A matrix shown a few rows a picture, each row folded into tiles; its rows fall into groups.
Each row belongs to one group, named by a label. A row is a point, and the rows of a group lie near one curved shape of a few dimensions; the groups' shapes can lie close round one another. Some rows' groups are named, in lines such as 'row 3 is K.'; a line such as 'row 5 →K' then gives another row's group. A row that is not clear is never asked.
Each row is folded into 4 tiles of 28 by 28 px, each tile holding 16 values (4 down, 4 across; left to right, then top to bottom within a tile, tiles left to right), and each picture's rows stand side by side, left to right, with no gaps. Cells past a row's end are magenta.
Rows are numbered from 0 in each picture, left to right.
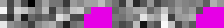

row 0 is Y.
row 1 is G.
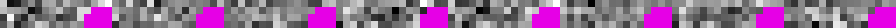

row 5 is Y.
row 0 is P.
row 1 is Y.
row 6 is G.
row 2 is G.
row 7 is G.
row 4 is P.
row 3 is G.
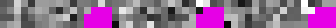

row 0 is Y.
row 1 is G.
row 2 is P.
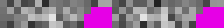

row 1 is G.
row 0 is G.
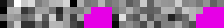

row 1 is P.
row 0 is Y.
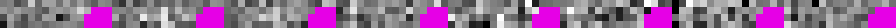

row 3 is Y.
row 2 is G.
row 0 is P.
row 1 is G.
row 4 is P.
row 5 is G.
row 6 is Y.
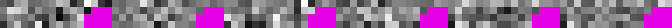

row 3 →G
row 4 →G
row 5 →G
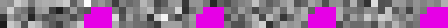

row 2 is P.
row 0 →G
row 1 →P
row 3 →Y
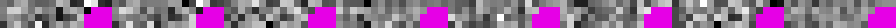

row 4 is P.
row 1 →G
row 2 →P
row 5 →P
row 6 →P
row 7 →Y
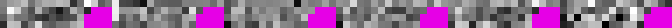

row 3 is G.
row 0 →G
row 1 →Y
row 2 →Y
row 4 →G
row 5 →P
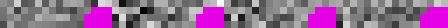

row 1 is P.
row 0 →G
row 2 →P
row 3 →G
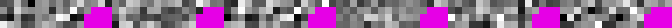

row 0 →Y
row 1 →G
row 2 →Y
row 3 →G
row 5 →P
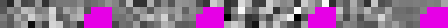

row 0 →G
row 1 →G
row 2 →Y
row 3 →Y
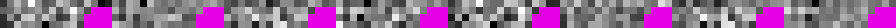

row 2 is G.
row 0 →P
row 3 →Y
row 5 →G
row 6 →G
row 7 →Y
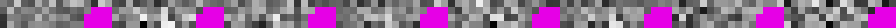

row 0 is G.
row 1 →G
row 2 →P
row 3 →G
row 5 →G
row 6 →P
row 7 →P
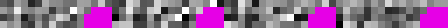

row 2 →Y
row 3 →G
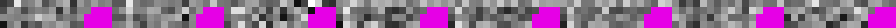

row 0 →Y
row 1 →Y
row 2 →G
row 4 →G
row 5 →G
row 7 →P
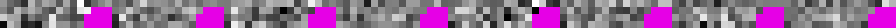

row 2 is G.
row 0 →P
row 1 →P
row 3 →Y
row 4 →G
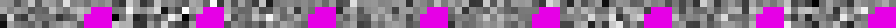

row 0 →P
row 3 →Y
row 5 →G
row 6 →P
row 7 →Y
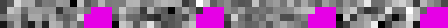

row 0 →Y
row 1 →G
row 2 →P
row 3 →P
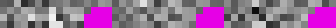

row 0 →G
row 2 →P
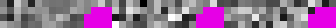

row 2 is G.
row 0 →Y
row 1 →Y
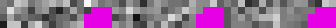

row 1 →Y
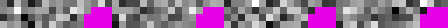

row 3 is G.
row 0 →Y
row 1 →P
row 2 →P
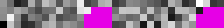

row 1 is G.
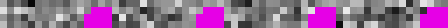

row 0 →Y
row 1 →P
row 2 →P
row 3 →G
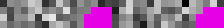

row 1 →Y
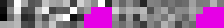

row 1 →Y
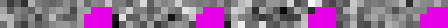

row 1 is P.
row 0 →P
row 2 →G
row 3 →Y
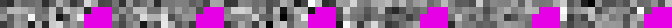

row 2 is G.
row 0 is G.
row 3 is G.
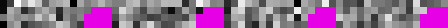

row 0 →Y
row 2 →Y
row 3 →P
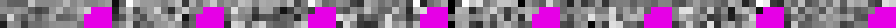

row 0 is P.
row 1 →Y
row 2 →G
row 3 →P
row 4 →Y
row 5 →G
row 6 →G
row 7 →G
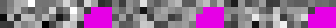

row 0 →P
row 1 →P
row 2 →G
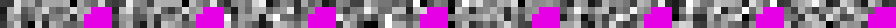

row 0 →Y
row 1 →Y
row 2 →P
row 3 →P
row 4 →Y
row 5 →Y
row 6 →Y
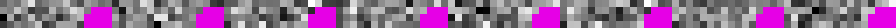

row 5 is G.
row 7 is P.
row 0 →P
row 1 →P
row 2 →G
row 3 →Y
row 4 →P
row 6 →Y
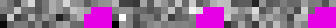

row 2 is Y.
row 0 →P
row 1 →P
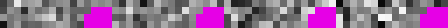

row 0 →Y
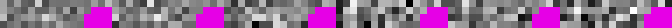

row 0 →Y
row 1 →Y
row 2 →G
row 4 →Y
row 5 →Y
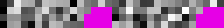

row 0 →Y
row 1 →Y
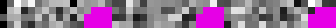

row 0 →Y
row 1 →Y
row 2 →G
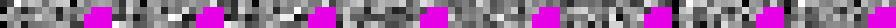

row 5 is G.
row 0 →Y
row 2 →Y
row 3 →G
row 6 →Y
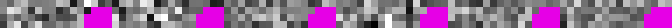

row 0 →G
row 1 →P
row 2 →G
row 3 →P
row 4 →Y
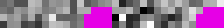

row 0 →P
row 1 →P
